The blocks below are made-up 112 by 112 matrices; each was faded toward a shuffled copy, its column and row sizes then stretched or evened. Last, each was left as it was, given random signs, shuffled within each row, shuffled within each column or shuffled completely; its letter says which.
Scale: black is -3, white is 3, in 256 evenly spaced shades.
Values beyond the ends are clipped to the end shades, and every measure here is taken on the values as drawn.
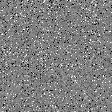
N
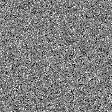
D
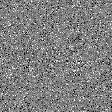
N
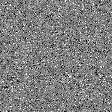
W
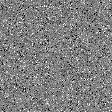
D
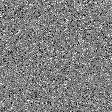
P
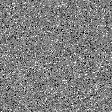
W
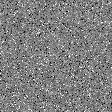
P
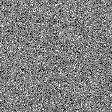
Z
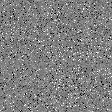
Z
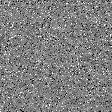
W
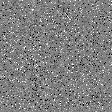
Z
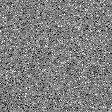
W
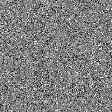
N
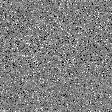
W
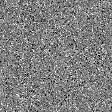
D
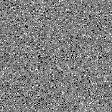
N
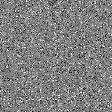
N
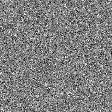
D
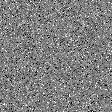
P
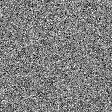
P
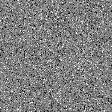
D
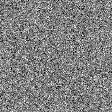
Z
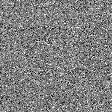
W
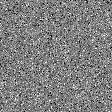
P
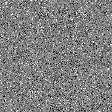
Z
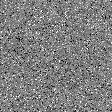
P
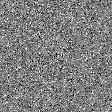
D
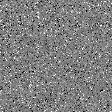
Z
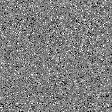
Z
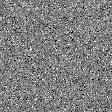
W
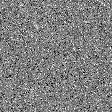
P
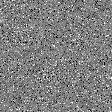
W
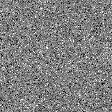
Z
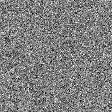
D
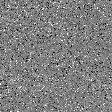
W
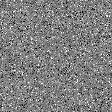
Z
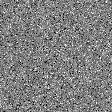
P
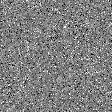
D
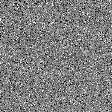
Z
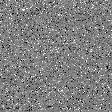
W
